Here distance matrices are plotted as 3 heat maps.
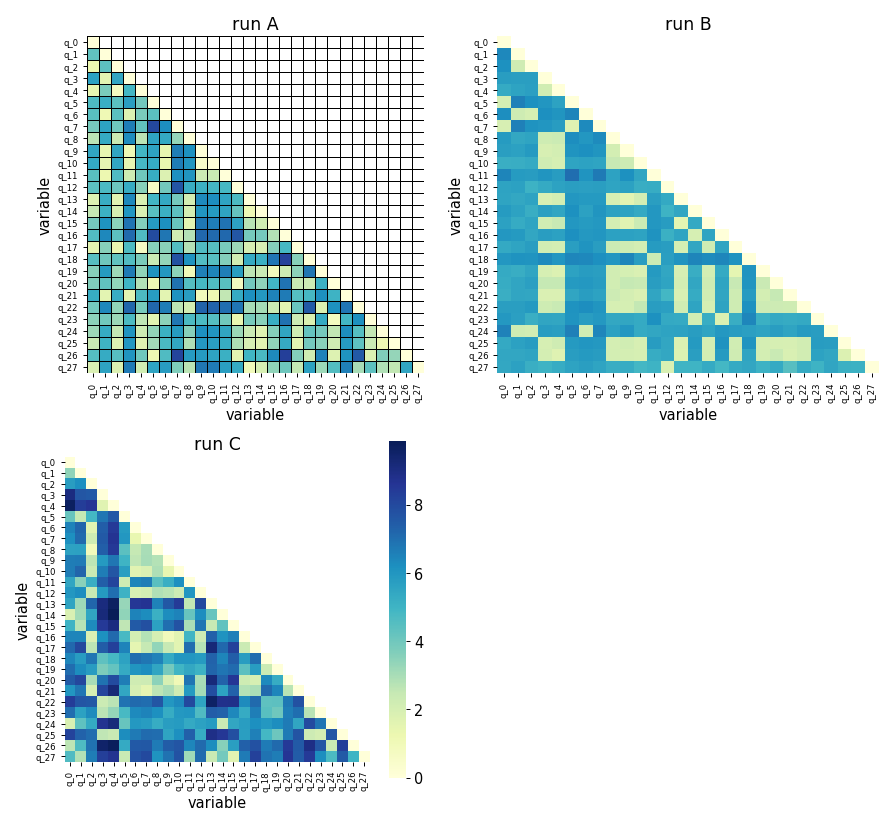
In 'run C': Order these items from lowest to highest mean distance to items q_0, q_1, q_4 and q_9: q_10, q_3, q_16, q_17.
q_16, q_10, q_3, q_17
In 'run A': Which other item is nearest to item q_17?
q_4
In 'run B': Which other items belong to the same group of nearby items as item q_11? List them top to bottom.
q_18
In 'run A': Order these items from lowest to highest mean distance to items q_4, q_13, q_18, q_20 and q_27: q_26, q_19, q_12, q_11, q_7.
q_12, q_26, q_19, q_11, q_7
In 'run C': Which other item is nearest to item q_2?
q_8
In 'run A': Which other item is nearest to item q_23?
q_20
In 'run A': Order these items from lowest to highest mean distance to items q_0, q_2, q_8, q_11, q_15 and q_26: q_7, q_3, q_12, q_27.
q_27, q_12, q_7, q_3
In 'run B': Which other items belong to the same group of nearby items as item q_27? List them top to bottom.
q_12
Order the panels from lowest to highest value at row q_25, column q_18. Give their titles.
run A, run C, run B
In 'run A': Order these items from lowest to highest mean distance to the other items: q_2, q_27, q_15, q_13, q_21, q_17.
q_17, q_2, q_13, q_27, q_15, q_21
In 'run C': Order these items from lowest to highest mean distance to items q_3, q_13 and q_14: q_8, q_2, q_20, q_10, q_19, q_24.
q_24, q_19, q_8, q_2, q_10, q_20
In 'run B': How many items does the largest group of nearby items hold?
14
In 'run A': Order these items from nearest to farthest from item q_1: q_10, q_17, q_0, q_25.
q_10, q_17, q_0, q_25
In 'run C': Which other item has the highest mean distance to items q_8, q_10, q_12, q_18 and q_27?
q_4
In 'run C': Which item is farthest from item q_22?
q_13
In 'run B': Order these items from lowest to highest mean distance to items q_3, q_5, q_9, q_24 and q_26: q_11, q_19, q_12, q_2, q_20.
q_19, q_20, q_2, q_12, q_11
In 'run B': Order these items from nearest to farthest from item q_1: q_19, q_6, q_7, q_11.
q_6, q_19, q_11, q_7
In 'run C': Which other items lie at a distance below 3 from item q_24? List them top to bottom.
q_0, q_14, q_26
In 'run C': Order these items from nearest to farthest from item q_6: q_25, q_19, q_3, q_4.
q_19, q_25, q_3, q_4
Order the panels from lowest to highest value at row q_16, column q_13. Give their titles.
run A, run B, run C
